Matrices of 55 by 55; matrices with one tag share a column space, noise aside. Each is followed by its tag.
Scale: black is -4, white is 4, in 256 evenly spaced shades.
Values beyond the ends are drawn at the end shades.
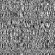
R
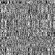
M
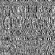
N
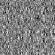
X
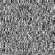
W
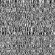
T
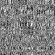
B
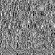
R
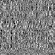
R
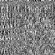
N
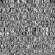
T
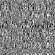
R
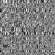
T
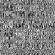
R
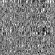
T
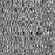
T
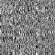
X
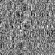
R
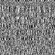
N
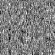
X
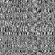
T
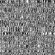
T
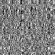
B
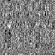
R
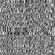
T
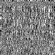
N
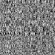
T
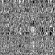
T
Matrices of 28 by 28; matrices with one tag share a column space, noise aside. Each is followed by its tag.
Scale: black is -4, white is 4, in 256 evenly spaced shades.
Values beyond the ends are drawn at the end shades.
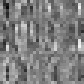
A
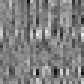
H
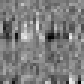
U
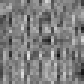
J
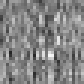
J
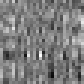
J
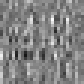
J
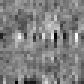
U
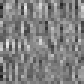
A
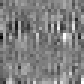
U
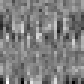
U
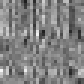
H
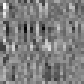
A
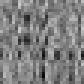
J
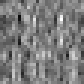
J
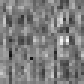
J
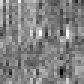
H
